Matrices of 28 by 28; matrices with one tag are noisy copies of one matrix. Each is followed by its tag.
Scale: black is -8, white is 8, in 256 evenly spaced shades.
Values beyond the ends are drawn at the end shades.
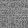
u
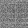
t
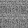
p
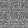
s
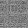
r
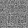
r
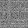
s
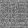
t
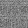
p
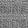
p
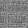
r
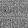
p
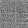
t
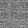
s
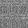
p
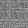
s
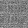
r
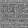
t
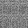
p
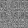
s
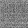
t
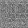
t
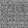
t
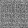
t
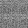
p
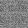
r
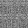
p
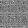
r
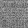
u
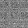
s
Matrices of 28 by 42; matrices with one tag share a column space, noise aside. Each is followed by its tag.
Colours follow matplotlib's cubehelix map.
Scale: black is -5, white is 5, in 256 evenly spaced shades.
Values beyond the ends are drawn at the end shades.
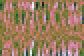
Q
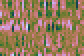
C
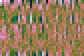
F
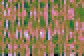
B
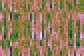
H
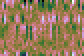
F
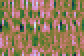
C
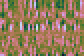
C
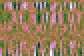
Q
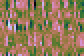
C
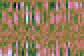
Q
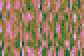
H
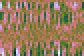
Q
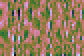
B
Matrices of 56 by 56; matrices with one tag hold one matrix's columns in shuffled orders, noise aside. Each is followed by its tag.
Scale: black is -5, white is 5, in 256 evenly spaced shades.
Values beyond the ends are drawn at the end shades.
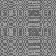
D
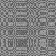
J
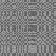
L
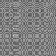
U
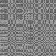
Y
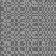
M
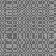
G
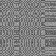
J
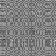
J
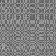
Y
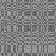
L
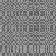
L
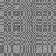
L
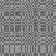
L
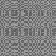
D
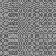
U
